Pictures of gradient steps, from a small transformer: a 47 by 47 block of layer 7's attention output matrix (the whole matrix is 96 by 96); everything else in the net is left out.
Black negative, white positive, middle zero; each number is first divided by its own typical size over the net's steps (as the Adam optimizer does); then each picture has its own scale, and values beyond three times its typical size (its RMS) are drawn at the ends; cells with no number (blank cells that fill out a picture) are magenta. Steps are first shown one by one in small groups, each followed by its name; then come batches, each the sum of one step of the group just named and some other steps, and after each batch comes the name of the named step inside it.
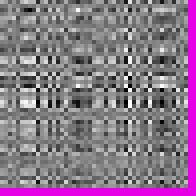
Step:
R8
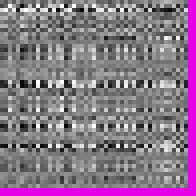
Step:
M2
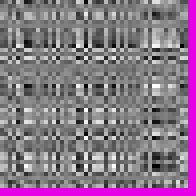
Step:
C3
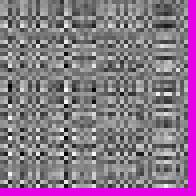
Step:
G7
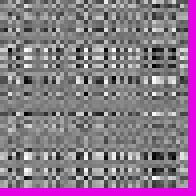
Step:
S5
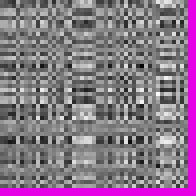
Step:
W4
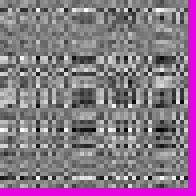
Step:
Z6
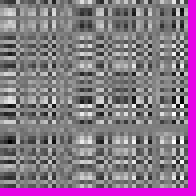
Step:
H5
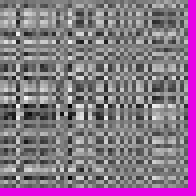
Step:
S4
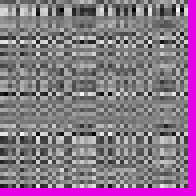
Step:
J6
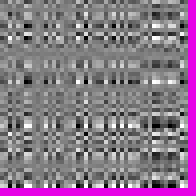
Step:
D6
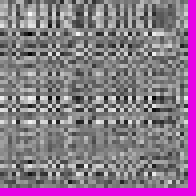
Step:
C3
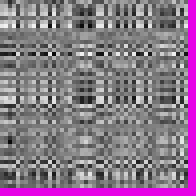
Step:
H5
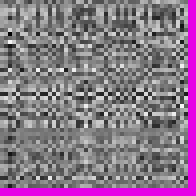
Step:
H5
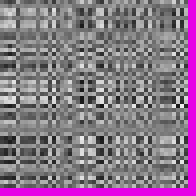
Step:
H5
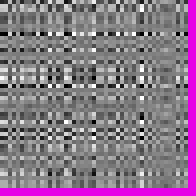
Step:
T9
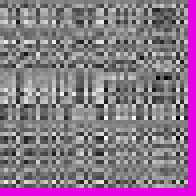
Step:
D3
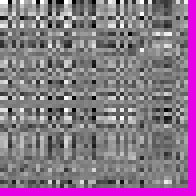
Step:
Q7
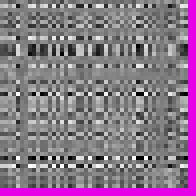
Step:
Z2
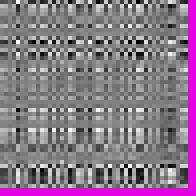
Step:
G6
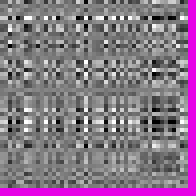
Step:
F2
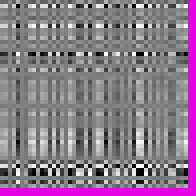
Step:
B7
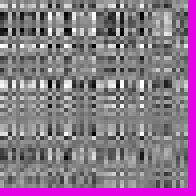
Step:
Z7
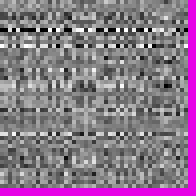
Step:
Z7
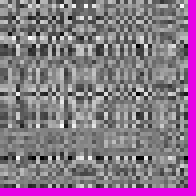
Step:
Z2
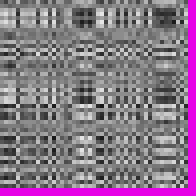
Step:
D3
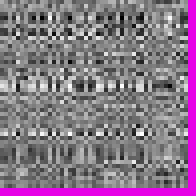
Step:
Z7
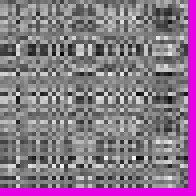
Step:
Z2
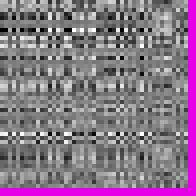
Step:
Z7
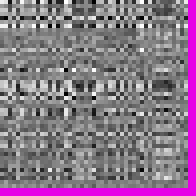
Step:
Q7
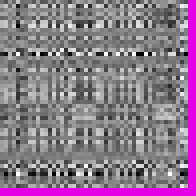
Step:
B7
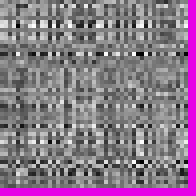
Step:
B7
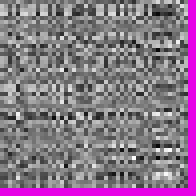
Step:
Z2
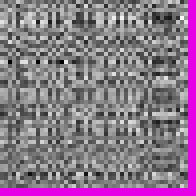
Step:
F2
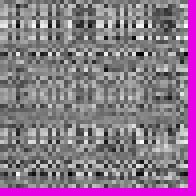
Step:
B7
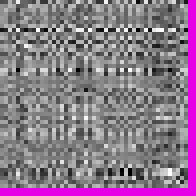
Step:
G6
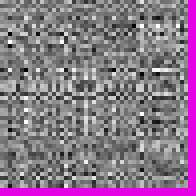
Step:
F2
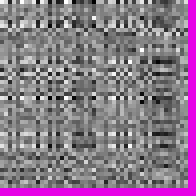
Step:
Q7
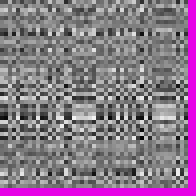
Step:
T9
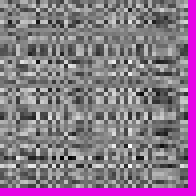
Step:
Z2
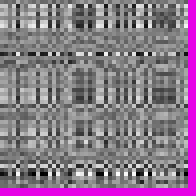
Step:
B7
